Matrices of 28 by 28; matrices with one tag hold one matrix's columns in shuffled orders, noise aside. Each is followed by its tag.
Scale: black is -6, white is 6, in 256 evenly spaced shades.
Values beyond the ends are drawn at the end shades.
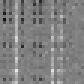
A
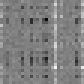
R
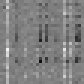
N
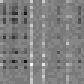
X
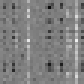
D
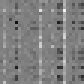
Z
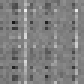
Z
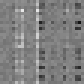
Z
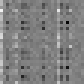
Z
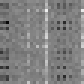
Z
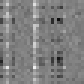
R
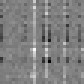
N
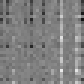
A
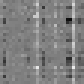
R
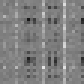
R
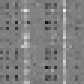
Z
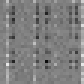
X
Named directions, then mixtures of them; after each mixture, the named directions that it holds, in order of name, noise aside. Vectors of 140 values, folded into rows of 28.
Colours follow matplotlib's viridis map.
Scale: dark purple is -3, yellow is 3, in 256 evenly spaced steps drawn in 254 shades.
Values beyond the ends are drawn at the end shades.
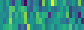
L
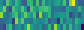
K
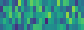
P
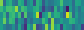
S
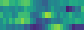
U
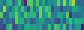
K, P.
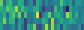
S.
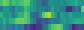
U.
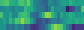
U.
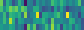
L, S.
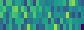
K, S.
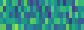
K, P.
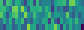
K, S.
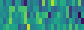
L.
